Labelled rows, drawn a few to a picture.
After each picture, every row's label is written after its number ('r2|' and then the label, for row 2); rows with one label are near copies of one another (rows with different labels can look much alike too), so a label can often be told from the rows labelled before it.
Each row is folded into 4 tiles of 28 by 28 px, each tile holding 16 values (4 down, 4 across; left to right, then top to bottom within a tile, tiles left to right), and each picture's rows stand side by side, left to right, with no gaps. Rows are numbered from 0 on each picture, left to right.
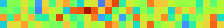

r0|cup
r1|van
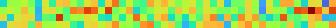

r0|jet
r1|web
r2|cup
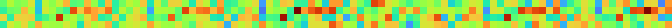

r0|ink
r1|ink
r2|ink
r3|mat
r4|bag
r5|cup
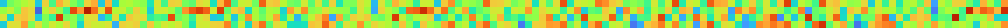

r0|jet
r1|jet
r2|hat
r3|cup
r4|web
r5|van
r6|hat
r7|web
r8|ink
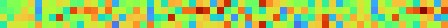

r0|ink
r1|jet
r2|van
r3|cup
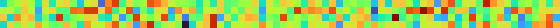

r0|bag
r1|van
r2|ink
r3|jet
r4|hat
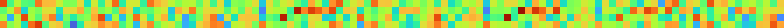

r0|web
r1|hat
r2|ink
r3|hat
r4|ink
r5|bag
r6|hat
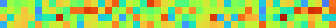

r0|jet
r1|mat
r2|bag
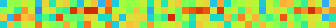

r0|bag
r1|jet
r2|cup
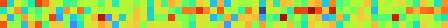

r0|mat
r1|jet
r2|jet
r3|ink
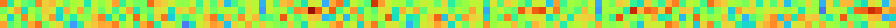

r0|web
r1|web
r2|cup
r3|mat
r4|bag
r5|ink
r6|hat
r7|cup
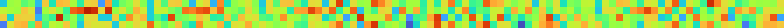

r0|jet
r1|bag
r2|cup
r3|van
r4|web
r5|cup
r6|mat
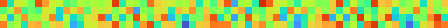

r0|mat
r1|web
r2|mat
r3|web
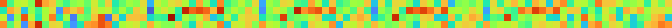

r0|hat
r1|ink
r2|ink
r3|ink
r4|jet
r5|hat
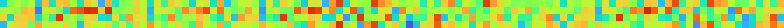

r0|jet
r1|bag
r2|bag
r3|van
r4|mat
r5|jet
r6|hat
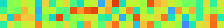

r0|bag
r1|van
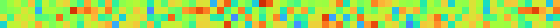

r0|ink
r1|jet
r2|mat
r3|van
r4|cup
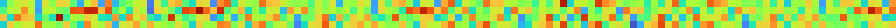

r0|bag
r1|cup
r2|van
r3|cup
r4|van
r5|van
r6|van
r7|cup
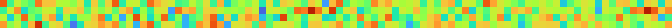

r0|web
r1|hat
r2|jet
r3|web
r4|mat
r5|cup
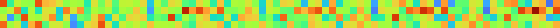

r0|van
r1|ink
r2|bag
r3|cup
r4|cup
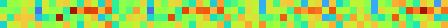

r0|ink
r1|ink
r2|cup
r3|cup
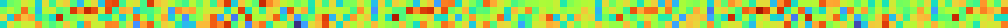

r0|bag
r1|hat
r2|van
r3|bag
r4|mat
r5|bag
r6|jet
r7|van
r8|ink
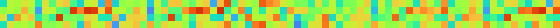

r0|bag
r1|jet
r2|van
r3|ink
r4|bag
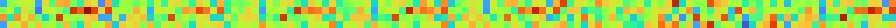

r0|cup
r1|jet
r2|ink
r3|ink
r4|cup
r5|hat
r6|van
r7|jet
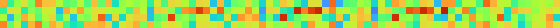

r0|hat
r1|jet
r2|bag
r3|jet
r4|mat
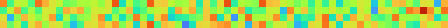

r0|mat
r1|web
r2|van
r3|cup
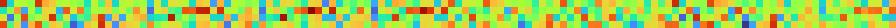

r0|van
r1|jet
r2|jet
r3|jet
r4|van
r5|web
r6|van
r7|bag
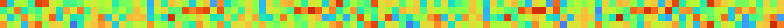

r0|mat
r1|bag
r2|cup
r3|web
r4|bag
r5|jet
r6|hat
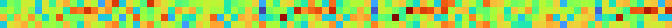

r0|cup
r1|mat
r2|ink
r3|ink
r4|hat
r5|jet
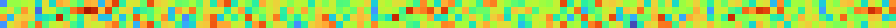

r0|jet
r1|hat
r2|web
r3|ink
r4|mat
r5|web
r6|bag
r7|cup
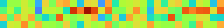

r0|cup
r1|bag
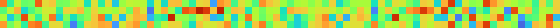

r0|web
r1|jet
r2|hat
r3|jet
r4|van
